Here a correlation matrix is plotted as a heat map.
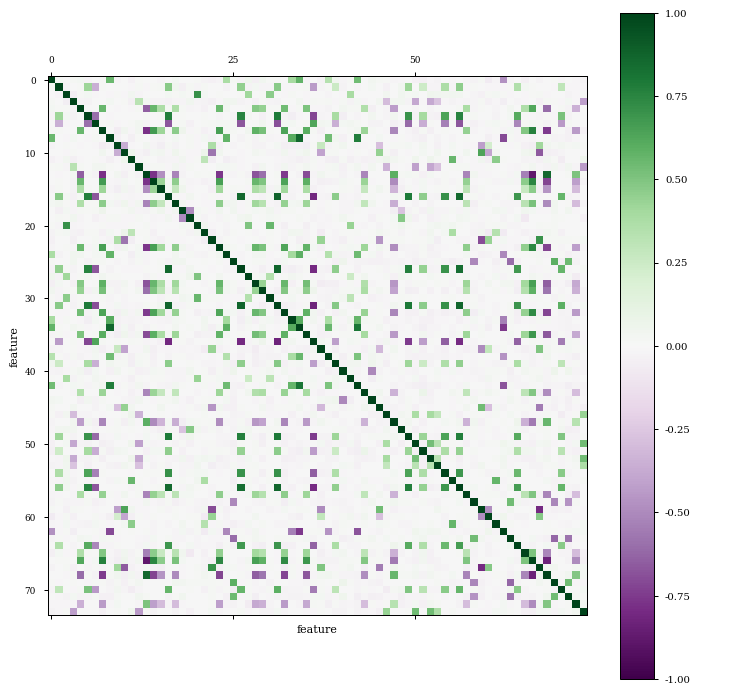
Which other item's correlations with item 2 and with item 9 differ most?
20
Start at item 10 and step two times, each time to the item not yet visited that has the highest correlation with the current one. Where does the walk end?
45
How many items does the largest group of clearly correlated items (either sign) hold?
18
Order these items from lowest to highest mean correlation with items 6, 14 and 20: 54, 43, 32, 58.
54, 58, 43, 32
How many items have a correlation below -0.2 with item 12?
5
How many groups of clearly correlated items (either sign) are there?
10
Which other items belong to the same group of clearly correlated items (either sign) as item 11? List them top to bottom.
21, 55, 61
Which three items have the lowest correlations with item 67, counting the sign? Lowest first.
59, 10, 45
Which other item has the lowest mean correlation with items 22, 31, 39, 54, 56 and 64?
36
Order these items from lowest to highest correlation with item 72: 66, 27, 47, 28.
66, 28, 27, 47
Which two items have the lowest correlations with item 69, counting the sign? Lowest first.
63, 58
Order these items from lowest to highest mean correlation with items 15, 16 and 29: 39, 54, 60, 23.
60, 39, 54, 23
